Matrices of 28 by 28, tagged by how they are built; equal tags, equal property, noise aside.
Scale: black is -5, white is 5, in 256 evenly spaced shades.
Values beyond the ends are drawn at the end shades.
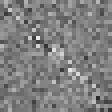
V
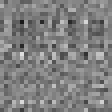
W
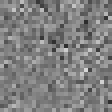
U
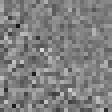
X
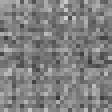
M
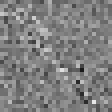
V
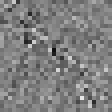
V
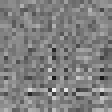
W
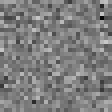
W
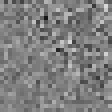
U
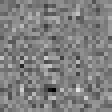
W
